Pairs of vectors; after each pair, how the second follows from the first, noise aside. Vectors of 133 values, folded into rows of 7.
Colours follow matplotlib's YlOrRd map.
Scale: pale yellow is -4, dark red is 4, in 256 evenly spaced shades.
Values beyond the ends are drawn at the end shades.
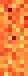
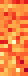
wrapped around, negated.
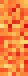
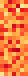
wrapped around, negated.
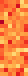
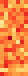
wrapped around.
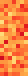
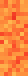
reversed, negated, shrunk.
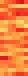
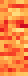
negated.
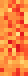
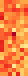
wrapped around, negated.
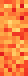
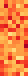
wrapped around.
